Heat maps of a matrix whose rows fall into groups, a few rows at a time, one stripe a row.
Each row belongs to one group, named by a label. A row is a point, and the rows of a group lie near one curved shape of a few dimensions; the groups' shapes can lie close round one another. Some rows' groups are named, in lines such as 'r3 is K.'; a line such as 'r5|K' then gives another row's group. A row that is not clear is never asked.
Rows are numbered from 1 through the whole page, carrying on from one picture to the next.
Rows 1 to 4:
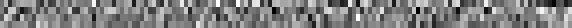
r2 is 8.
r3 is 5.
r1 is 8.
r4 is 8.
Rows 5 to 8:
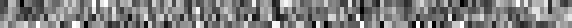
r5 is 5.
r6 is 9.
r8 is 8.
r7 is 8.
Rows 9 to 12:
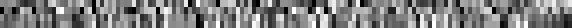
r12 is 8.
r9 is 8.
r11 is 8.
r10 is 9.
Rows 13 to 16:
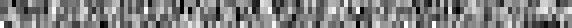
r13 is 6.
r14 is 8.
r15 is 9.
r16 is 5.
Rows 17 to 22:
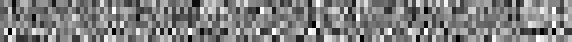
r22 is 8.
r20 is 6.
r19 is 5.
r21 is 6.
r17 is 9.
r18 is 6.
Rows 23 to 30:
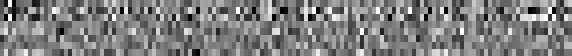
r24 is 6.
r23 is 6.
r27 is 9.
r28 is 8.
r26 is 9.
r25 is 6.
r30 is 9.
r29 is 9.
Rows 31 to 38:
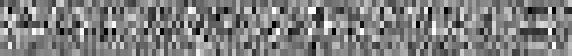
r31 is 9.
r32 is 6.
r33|9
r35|9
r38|8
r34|8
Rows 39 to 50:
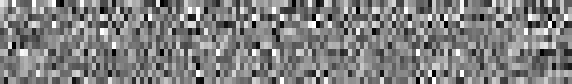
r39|9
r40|5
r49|8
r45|6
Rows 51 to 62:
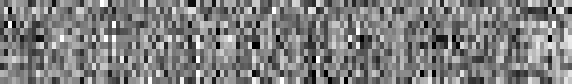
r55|5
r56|9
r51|6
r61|8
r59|6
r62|6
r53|5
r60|5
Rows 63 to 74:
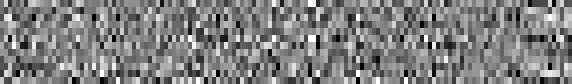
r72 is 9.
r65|5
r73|5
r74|5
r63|6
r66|8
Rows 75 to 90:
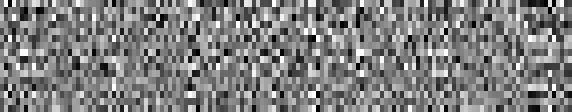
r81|5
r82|9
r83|8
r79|6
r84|5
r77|9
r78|8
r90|6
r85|9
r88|6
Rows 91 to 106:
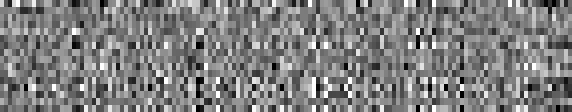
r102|8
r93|6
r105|5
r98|5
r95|8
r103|6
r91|5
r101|8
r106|8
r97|8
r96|8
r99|6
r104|8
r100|5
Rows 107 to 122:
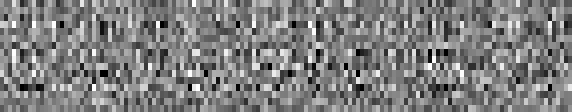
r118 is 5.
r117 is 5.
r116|6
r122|6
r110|9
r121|5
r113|9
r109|5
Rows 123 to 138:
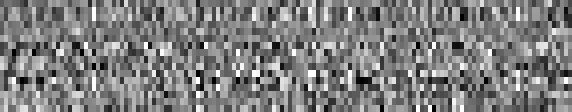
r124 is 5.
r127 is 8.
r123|6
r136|8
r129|8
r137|6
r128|9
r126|6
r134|9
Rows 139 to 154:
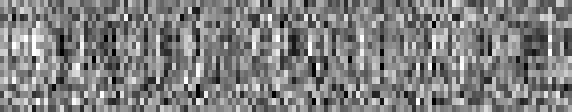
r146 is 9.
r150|9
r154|9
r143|9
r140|9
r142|8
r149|8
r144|9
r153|8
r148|8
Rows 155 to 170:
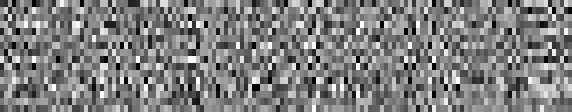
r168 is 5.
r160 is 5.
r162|6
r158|8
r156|6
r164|5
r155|9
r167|8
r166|6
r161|6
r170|8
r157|6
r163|5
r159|5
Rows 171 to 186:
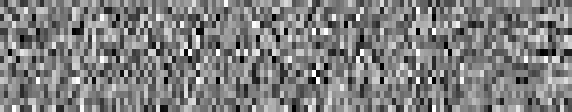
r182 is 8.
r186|9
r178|8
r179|5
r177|9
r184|8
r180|8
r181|6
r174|6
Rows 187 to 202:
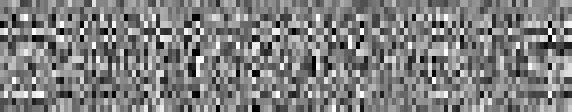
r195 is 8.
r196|6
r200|9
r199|5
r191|9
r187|9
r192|9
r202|8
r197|8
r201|9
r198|9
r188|6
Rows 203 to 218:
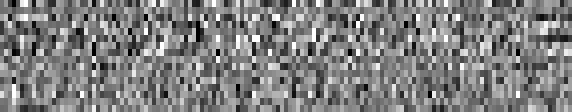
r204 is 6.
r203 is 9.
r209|9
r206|5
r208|8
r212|5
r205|8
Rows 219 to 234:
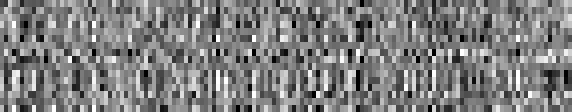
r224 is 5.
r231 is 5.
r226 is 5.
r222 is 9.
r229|5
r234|9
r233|5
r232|6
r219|9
